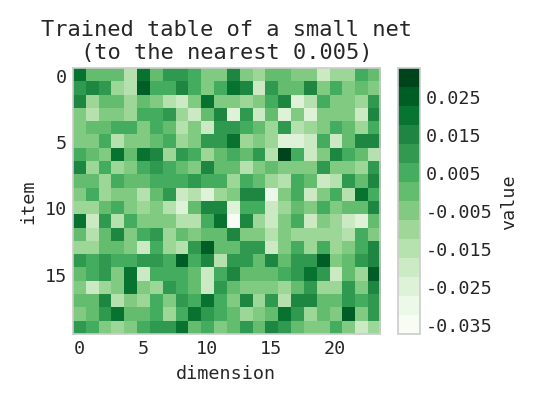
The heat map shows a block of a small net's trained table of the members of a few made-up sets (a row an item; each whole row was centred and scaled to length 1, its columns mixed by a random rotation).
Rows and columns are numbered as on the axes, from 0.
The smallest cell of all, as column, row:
12, 11
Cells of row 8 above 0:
11
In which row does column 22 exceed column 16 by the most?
5
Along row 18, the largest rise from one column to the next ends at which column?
21
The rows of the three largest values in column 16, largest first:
6, 18, 2
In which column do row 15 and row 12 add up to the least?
20
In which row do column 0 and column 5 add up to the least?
13
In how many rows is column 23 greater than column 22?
14
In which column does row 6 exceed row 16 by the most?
16
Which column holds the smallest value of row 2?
17
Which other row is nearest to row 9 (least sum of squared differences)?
4
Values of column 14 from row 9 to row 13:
0.015 0.005 -0.01 -0.005 0.01
